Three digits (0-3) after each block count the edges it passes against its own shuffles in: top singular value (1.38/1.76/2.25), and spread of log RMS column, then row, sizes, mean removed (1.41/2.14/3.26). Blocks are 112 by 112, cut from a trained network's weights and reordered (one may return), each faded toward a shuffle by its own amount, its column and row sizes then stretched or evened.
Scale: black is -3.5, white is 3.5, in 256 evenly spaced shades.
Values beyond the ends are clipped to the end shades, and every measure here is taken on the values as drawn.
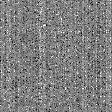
2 1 1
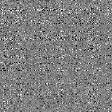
0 2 3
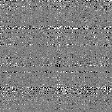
1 2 3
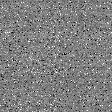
0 0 1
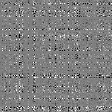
1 3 3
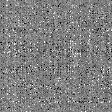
1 1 2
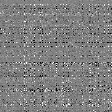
2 2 3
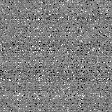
1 1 2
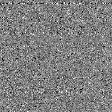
1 1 2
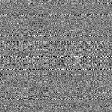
3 0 3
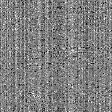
3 0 2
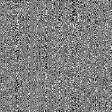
1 3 1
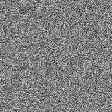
1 0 0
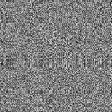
3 2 0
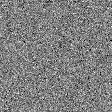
0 0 0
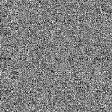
2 1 1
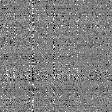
1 2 2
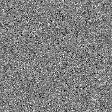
0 1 0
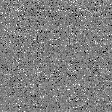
0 1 1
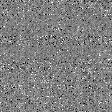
0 0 2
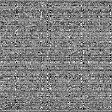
3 2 2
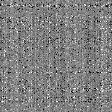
2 1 2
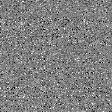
0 1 2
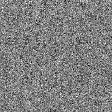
1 1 0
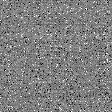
0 1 0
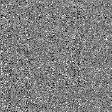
0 2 2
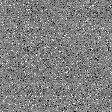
0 0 0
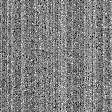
3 0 0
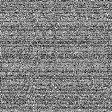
3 0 1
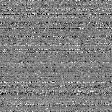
2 0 3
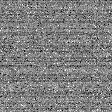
2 0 1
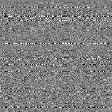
3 0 3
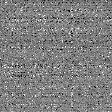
1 1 2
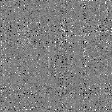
0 2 2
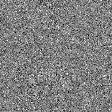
1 1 0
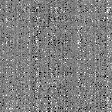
2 2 2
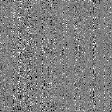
0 3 1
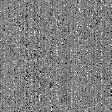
1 2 0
